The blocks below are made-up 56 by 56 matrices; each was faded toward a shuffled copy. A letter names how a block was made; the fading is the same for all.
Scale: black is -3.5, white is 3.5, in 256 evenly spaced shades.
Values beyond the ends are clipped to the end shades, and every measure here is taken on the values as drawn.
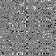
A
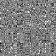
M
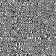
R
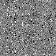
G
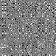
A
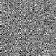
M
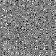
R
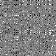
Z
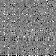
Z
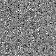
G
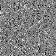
G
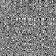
M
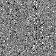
G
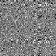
M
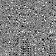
R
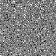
R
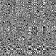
Z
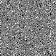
G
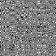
A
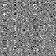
M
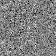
G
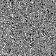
G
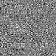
R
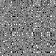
A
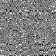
Z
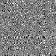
Z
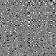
A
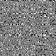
Z
